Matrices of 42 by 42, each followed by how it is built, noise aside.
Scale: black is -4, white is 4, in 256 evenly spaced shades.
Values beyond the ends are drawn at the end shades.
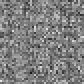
blocks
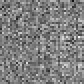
blocks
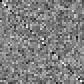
diagonal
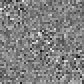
block diagonal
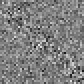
banded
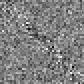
banded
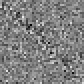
banded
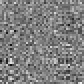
low rank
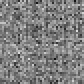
blocks
